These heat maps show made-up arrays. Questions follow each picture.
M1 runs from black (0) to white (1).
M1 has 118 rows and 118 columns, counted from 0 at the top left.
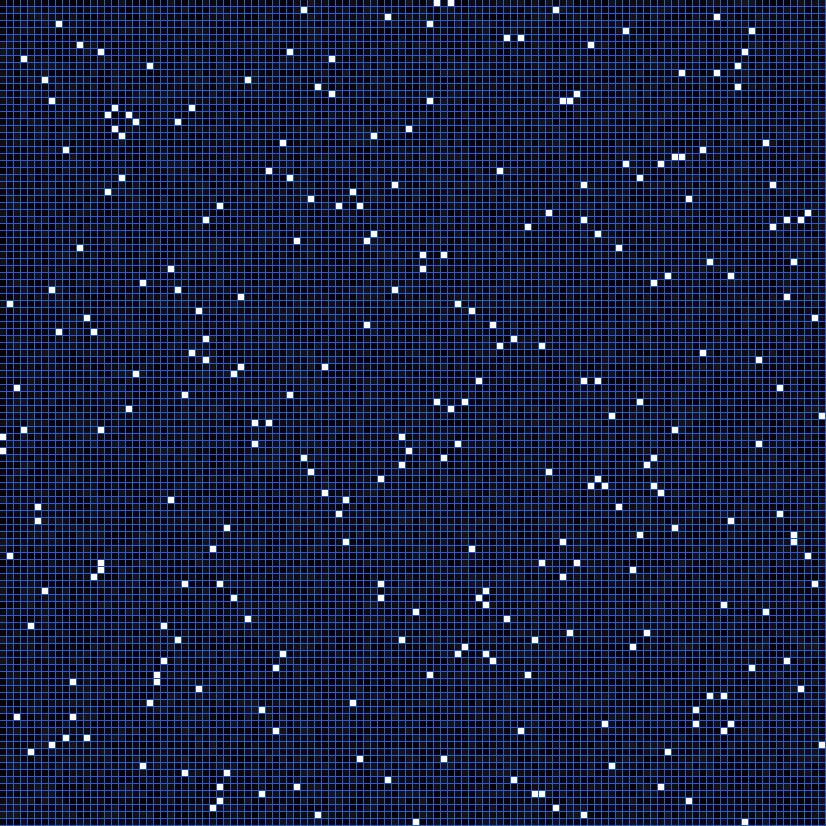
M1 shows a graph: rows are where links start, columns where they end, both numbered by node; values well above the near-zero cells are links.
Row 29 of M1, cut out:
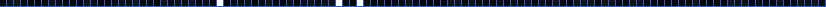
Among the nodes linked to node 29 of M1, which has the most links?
node 31
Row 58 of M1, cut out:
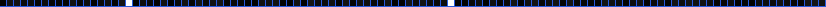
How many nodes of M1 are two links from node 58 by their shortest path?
2
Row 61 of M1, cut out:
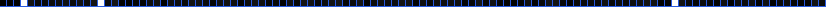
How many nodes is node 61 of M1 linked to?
3
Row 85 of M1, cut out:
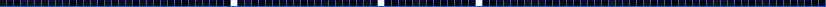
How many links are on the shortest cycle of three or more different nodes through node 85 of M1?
3
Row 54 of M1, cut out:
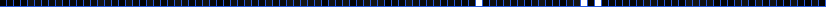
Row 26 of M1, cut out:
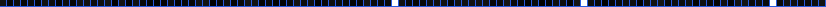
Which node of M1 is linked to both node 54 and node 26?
node 83
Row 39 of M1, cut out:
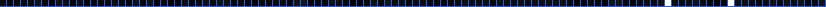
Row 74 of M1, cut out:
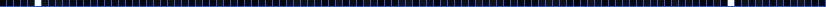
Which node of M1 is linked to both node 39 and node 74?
node 104
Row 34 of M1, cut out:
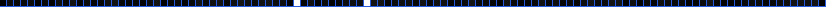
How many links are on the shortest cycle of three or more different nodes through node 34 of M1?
7
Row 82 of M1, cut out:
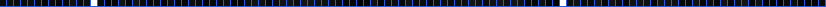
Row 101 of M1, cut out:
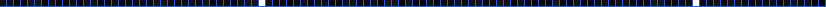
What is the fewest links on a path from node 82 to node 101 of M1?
5
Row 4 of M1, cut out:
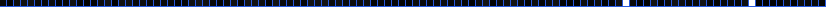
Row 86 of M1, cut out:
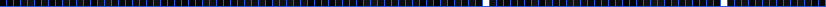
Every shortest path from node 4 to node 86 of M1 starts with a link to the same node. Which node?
node 107
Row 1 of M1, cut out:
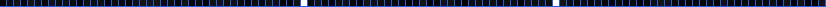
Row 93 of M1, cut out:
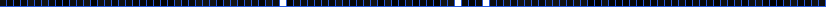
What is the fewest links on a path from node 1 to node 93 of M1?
3
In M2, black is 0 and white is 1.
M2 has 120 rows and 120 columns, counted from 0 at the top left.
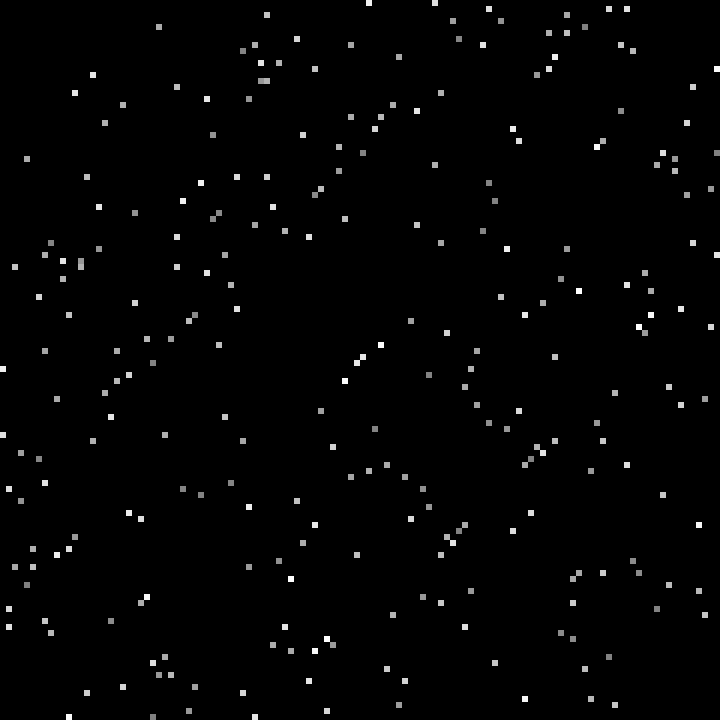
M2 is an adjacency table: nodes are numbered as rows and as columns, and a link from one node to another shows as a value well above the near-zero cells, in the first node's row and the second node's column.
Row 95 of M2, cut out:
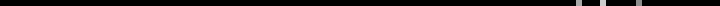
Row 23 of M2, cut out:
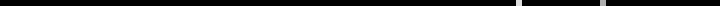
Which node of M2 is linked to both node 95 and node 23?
node 100
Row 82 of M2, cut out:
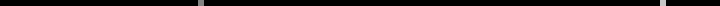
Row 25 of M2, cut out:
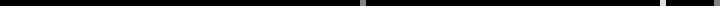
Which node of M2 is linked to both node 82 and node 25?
node 110
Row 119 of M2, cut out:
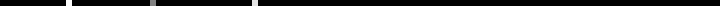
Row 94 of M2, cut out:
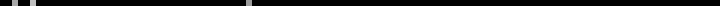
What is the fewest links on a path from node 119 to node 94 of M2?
4
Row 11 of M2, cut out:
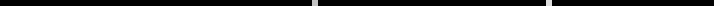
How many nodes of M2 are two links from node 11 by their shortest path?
6
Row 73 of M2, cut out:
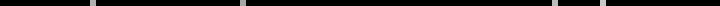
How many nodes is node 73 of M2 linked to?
4
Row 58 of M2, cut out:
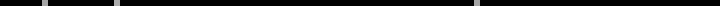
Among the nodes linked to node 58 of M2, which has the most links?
node 7
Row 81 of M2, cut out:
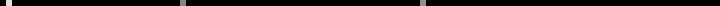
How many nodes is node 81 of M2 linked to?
3
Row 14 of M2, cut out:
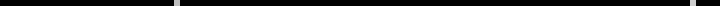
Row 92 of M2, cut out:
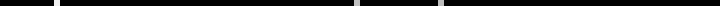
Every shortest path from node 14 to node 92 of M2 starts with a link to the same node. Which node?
node 115
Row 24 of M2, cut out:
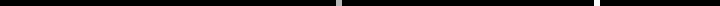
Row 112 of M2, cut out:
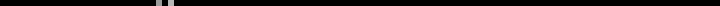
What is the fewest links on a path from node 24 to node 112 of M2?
3
